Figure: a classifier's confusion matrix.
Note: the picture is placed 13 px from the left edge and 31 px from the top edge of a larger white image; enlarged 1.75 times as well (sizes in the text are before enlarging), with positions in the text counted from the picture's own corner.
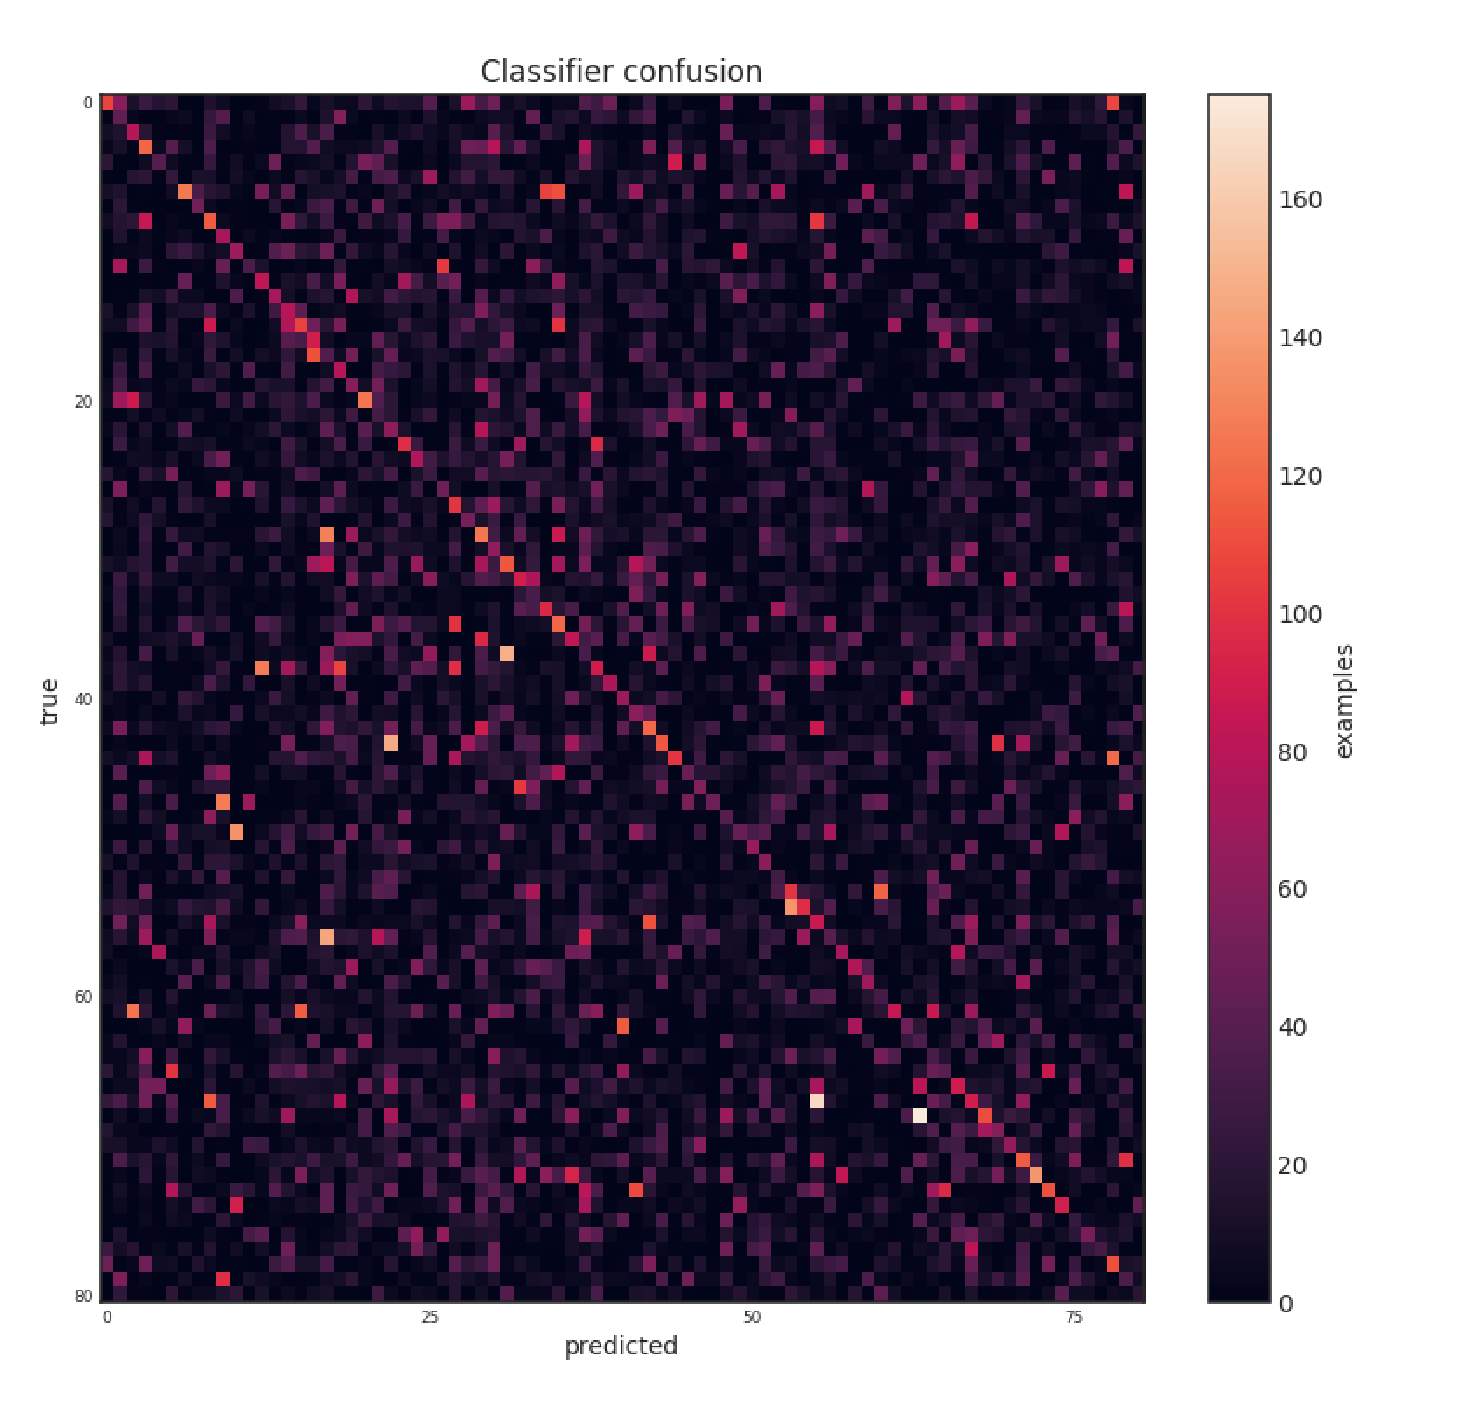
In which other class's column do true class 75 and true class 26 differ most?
59
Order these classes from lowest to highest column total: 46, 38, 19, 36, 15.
36, 15, 46, 19, 38
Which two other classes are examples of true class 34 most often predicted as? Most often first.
79, 52
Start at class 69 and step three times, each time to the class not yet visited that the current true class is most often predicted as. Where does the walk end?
20
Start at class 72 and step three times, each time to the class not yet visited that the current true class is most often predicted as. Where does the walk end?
17
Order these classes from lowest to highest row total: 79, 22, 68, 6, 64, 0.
79, 64, 22, 6, 68, 0
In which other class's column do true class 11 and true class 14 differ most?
26
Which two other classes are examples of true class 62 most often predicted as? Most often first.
40, 58
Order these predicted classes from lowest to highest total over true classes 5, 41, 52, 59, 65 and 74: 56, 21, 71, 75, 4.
4, 75, 56, 21, 71
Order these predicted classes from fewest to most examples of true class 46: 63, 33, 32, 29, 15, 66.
15, 63, 66, 29, 33, 32
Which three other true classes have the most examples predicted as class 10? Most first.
49, 74, 13
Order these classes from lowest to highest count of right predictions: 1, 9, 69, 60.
60, 1, 69, 9
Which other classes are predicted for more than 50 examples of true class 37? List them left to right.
17, 25, 31, 42
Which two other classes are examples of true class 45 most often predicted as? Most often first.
35, 9
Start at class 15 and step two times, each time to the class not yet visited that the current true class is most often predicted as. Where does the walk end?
27
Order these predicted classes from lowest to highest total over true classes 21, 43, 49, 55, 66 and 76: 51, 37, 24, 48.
48, 24, 51, 37
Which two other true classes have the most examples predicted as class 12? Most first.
38, 6
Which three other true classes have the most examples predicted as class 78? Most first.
44, 0, 16
